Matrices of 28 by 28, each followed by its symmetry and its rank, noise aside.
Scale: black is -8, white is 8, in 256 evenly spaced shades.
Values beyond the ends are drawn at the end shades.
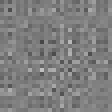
symmetric, rank three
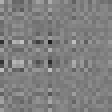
no symmetry, rank one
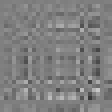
antisymmetric, rank two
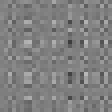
no symmetry, rank one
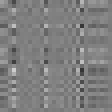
no symmetry, rank one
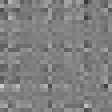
antisymmetric, rank two
